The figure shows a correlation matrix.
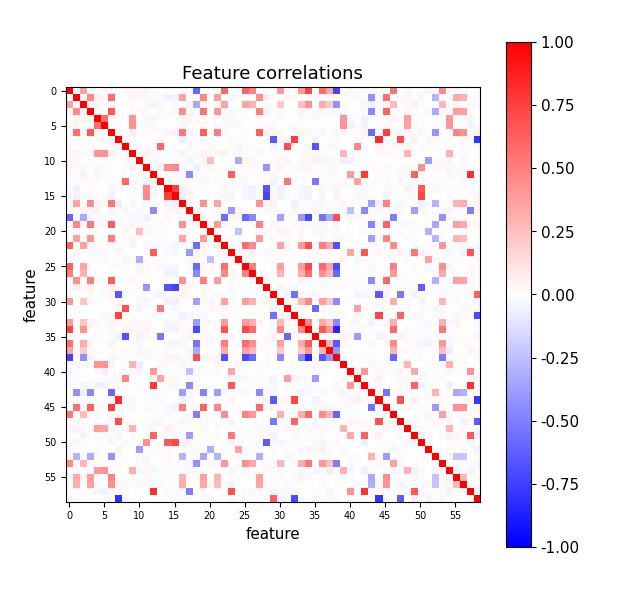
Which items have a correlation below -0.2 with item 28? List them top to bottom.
11, 14, 15, 50
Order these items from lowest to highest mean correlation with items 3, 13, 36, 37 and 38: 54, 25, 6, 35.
35, 54, 25, 6
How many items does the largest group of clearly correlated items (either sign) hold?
14
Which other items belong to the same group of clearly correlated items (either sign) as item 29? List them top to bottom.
7, 32, 44, 47, 58
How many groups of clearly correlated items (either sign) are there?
8
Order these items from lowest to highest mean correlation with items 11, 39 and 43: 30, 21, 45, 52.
45, 21, 30, 52
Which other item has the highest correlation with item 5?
4
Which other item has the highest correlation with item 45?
6
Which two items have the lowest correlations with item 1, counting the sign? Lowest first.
43, 52
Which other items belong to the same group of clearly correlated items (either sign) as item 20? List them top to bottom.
10, 24, 51
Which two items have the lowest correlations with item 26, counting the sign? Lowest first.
38, 18
